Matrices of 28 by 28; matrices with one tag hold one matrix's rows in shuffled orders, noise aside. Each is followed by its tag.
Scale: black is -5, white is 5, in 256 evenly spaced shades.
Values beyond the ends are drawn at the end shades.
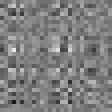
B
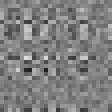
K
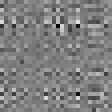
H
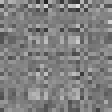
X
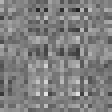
X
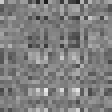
X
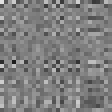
H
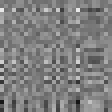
H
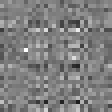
X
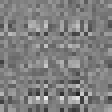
X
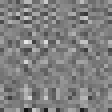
K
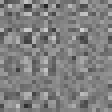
K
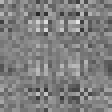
X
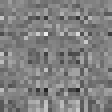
X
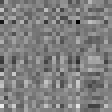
H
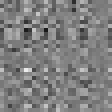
K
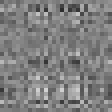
X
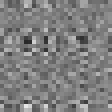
K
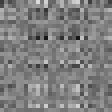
X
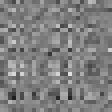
B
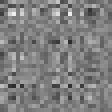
B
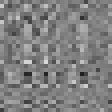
K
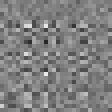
K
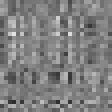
B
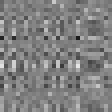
H
